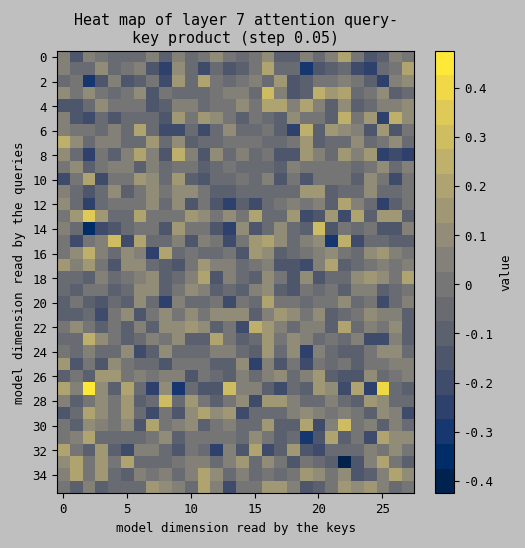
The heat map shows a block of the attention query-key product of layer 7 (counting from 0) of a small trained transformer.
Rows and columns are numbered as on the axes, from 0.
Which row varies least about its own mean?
9
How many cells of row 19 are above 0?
8
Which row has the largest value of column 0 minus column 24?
27
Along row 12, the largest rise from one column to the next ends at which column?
22
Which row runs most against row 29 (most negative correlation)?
14
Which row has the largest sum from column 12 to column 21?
4
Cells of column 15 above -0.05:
16
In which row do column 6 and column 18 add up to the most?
13
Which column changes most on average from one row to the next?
2
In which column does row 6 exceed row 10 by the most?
19
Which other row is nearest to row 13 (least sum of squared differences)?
31
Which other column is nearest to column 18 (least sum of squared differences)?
26
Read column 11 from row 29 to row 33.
0.2 -0.1 0 -0.05 0.05
